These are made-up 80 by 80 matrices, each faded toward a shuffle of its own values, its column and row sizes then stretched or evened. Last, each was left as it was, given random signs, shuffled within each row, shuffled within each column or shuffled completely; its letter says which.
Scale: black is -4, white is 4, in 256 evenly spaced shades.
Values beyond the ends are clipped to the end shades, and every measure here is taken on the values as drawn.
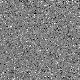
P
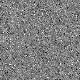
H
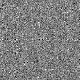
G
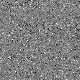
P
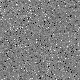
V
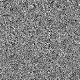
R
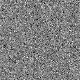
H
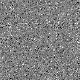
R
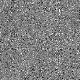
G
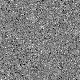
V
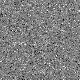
P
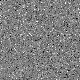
V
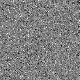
H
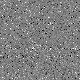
P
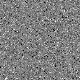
R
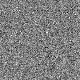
P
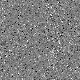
H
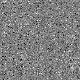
G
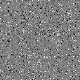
G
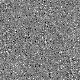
H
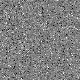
H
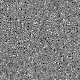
V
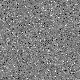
V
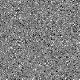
G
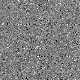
R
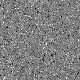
V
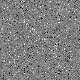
H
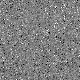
H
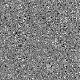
G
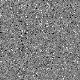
G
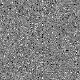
H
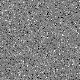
H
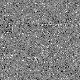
G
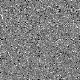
G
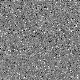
P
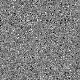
R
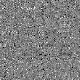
G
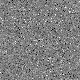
V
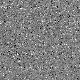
P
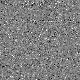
P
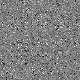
G
